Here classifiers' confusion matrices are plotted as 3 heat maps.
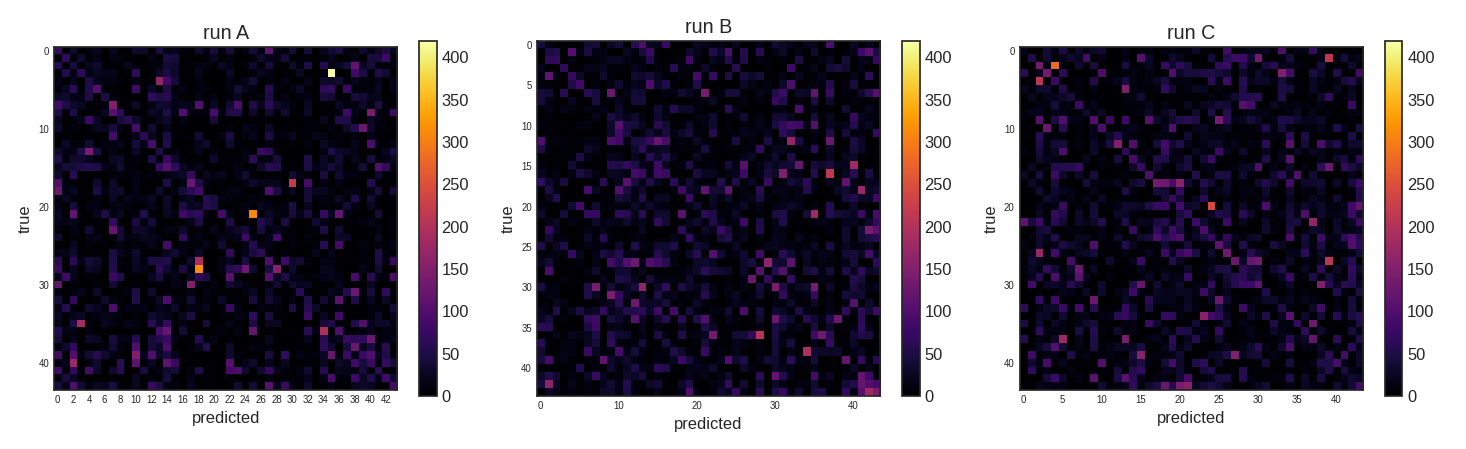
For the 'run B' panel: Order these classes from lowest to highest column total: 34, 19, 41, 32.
34, 19, 32, 41
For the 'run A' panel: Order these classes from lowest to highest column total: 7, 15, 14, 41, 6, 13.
6, 15, 41, 13, 7, 14
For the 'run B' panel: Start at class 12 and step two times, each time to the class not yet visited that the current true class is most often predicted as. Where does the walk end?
40
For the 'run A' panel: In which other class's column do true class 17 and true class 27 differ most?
30
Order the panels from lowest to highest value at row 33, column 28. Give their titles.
run A, run B, run C
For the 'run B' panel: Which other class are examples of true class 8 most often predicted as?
33
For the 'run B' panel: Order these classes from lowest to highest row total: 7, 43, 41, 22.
7, 22, 41, 43
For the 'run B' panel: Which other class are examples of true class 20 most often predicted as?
5
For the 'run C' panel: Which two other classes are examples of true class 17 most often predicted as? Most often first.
20, 18
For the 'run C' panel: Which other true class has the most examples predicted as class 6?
27
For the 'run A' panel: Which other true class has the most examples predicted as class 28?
24
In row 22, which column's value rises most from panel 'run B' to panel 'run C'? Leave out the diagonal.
37
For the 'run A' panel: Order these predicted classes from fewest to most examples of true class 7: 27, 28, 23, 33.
33, 28, 27, 23
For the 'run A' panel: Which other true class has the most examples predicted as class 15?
40
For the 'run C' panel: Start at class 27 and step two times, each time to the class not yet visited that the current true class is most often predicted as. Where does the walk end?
15
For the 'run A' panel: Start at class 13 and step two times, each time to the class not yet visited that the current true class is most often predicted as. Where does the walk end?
14
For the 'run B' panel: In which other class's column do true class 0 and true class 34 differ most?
38
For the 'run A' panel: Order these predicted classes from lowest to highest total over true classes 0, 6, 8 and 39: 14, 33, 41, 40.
33, 41, 14, 40
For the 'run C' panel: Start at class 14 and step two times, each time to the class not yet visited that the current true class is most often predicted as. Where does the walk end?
23
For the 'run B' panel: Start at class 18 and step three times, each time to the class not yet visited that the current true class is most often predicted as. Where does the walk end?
13
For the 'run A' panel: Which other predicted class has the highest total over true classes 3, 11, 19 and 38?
35
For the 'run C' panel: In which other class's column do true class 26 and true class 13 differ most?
2
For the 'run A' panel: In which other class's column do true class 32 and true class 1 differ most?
36
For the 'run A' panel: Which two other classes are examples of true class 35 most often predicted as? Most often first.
3, 39
